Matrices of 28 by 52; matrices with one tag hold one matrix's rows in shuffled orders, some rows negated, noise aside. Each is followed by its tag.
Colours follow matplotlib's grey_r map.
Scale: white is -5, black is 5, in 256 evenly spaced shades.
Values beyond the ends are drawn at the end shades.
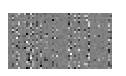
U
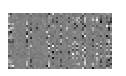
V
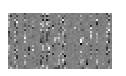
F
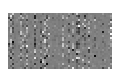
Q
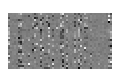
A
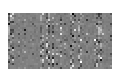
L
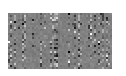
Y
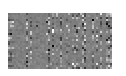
V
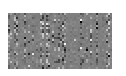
F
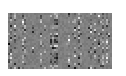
Y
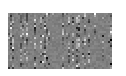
Q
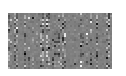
F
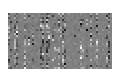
F
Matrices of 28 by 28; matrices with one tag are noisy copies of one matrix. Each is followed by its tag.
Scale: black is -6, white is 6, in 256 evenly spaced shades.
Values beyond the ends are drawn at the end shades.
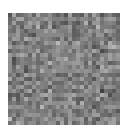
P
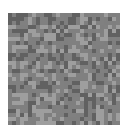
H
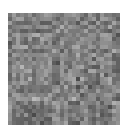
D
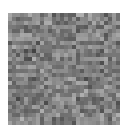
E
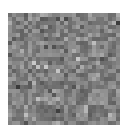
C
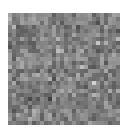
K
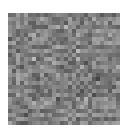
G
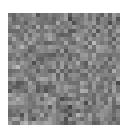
H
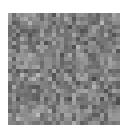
K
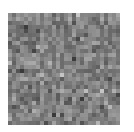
K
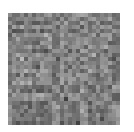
D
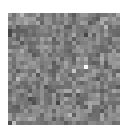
K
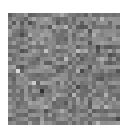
G
